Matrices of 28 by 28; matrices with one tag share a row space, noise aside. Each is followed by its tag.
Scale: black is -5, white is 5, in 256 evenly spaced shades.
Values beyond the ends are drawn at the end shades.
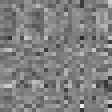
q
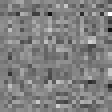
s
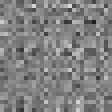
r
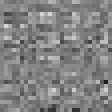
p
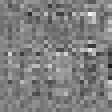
s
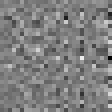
q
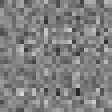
r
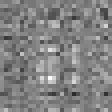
p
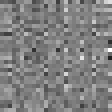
q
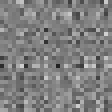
r
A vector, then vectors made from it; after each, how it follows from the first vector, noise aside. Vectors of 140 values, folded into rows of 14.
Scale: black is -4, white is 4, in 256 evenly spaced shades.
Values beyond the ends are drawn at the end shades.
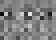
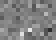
wrapped around, negated, partly zeroed.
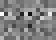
negated.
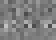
reversed, negated, shrunk.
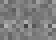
reversed, negated, shrunk.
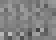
wrapped around, shrunk.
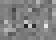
reversed, negated, partly zeroed.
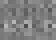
reversed, negated, shrunk.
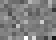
wrapped around, negated, partly zeroed.
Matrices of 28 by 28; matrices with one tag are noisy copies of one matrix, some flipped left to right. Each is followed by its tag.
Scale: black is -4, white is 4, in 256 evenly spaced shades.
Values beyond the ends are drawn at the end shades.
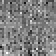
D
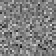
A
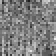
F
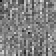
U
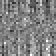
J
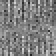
U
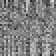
J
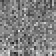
D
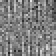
U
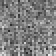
D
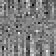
J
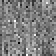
F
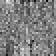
F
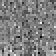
D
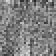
F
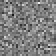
A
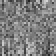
F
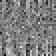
J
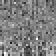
D
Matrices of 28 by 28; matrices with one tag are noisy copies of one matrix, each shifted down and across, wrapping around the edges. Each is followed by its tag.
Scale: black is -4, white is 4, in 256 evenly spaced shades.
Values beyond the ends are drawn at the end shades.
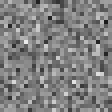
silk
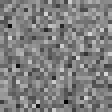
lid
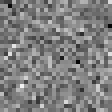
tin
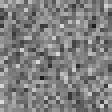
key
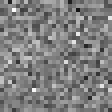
lid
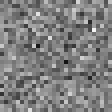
tin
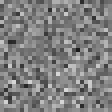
lid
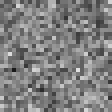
key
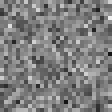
key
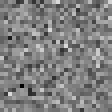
tin
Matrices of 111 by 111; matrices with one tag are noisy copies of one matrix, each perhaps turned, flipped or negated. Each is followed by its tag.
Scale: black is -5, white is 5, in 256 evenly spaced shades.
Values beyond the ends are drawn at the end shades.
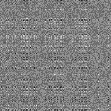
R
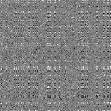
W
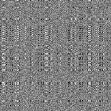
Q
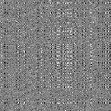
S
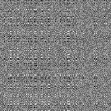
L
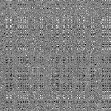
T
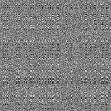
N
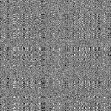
W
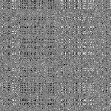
T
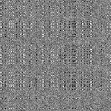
R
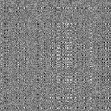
S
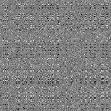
N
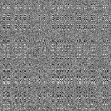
N
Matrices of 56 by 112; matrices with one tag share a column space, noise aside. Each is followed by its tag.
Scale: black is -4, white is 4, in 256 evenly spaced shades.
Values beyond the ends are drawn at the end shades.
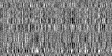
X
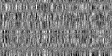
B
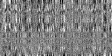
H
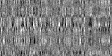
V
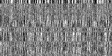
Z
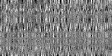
H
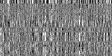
Z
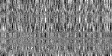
H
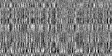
X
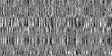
V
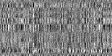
X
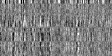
Z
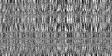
H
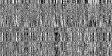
Z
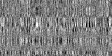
V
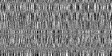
B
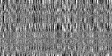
H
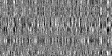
V
